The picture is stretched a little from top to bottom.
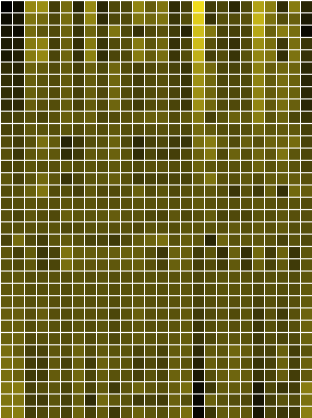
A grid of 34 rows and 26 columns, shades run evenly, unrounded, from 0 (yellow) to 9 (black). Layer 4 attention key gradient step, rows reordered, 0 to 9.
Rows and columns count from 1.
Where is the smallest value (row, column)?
1, 17
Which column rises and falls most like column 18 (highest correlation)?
10
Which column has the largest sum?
2
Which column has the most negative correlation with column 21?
6
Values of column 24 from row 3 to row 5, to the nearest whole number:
4 7 7
